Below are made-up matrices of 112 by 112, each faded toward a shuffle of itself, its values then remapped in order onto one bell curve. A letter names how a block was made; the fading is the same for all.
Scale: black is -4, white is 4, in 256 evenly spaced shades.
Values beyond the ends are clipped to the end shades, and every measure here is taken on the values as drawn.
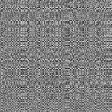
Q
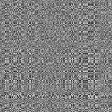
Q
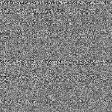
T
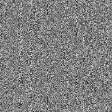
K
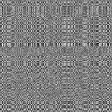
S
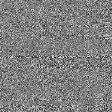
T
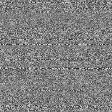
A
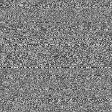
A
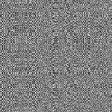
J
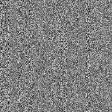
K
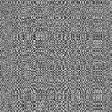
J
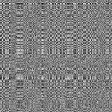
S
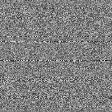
A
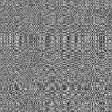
J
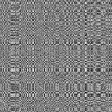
S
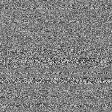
A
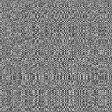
Q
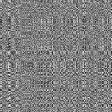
J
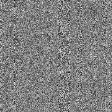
K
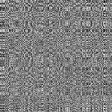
J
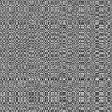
S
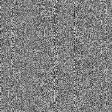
K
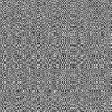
J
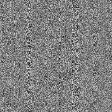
K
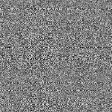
T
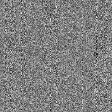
K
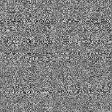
T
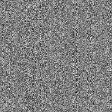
K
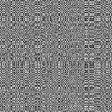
S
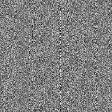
K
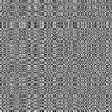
S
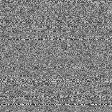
A
